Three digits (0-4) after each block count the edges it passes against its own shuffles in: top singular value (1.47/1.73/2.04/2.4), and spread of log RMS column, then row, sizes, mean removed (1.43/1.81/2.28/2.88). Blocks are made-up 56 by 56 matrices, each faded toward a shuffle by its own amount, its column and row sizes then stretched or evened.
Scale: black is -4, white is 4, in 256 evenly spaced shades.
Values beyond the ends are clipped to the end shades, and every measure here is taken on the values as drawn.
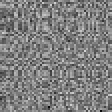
4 0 1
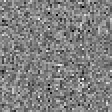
0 2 0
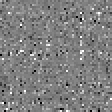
0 2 2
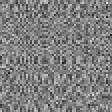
4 1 1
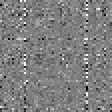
3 3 2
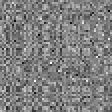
4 1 0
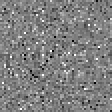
1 0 0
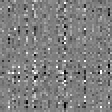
3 4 2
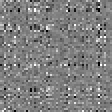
4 4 3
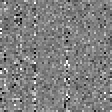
2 3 0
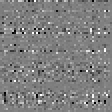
2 2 4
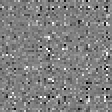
2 3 3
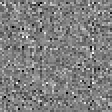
1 1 2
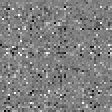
1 1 2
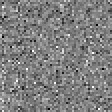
1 1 0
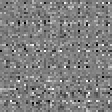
1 3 4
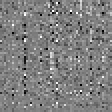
2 3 3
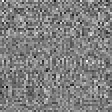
3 0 2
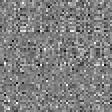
3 1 2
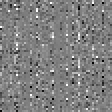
1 4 0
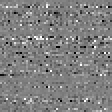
0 0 4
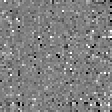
1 2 2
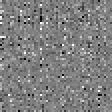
0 3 3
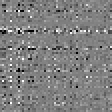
2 3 4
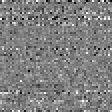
1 0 4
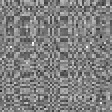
4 0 1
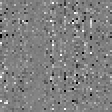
0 3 1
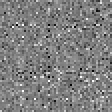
2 1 1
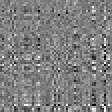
4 4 3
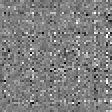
0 3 3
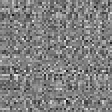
3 1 3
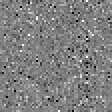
0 1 1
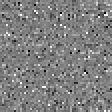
0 0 1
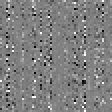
1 4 0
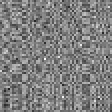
4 1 0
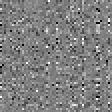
3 3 1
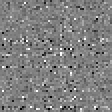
0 1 3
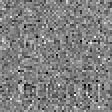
2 0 1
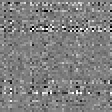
3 2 4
